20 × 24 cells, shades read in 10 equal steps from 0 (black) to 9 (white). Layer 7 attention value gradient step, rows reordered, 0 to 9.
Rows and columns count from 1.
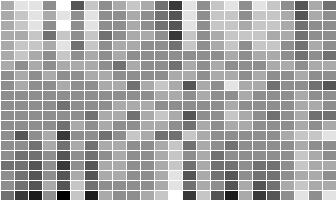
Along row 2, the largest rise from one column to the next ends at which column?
14
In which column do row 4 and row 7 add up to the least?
13
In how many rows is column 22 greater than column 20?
13
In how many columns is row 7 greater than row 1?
6
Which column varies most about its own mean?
5
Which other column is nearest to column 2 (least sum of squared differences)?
19
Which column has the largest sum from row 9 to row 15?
22
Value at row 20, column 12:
7
